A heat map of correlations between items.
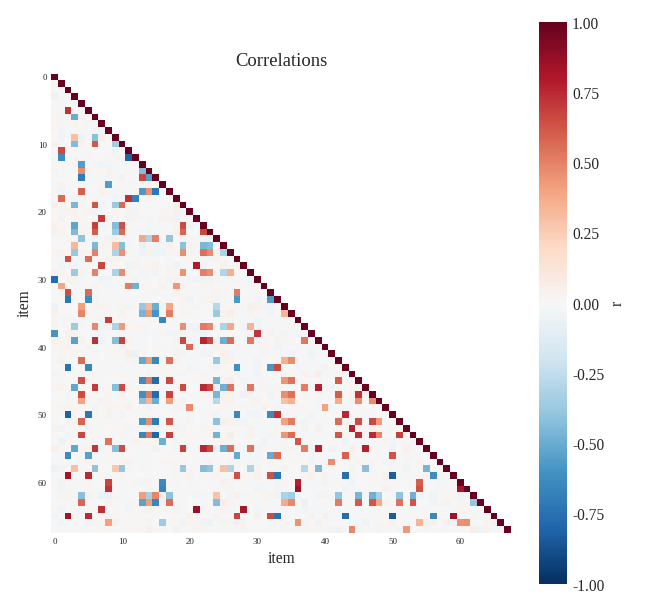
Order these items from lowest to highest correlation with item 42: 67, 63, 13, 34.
13, 67, 34, 63
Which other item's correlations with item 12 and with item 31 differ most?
11
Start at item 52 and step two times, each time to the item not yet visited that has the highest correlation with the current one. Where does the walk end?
67
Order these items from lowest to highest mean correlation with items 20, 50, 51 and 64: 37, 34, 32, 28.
32, 37, 34, 28
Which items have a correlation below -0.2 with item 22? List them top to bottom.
3, 9, 25, 58
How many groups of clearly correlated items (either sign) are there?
10
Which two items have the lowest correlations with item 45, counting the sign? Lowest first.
15, 13
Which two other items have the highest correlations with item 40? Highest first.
20, 49
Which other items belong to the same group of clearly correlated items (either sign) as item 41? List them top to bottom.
57
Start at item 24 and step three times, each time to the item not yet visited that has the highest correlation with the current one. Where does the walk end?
62
